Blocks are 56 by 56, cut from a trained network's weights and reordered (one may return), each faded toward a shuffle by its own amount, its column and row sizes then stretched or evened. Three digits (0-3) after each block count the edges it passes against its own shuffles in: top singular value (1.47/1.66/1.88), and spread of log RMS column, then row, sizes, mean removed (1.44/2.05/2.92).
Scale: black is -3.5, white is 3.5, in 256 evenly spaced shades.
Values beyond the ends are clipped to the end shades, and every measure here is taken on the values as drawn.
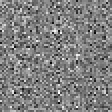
2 2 1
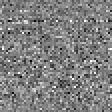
0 0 2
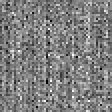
2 1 1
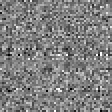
1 0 2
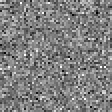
0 0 1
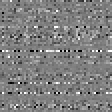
1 1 3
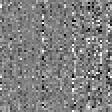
1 3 1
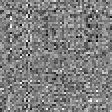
3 2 1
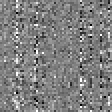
2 3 0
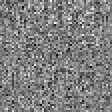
2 1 0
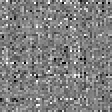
0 1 2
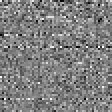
1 0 2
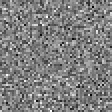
1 0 1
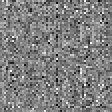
0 1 0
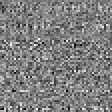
1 0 2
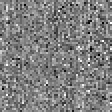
0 1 0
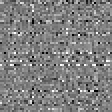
2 1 3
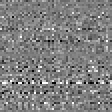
3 1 3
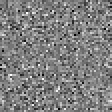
0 0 1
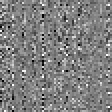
0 3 0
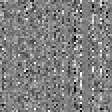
0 3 0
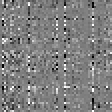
3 3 2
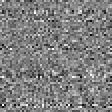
3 1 2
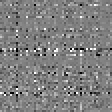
1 2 3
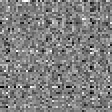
3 1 2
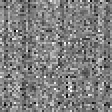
2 0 2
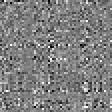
2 2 2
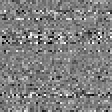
1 0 3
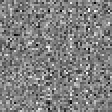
1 1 1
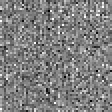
0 1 0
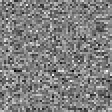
2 0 1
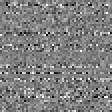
0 0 3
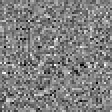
1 0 2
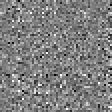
0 2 1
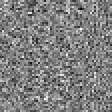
1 1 1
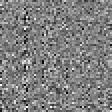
2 2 1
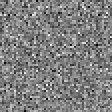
0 0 1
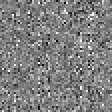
0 2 1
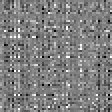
3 2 3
